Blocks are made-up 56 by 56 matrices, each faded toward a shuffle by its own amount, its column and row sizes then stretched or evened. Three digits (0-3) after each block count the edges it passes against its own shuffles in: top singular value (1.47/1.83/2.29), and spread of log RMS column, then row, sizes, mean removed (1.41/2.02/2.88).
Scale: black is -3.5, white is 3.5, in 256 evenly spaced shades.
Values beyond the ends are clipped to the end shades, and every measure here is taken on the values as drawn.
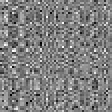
3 2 1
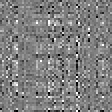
3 3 1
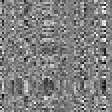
3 3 0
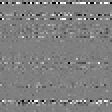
3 0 3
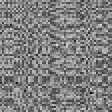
3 0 0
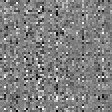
1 3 1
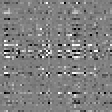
3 2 3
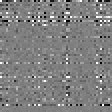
2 2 3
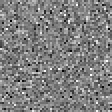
0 0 0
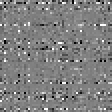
1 2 3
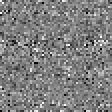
1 1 2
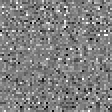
1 0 2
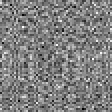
3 0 0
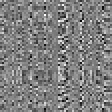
3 3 0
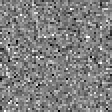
0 1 0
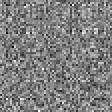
2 0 1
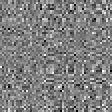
3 1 2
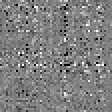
1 2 2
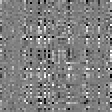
3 3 2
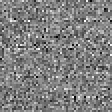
1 0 2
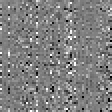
0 3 1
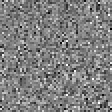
0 1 0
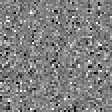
1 2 1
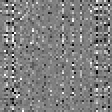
3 3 0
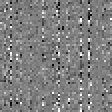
2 3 0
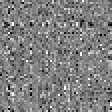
2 2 1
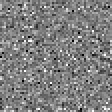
1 0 1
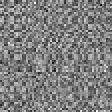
3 0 1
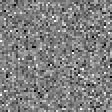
1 0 0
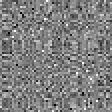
3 0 0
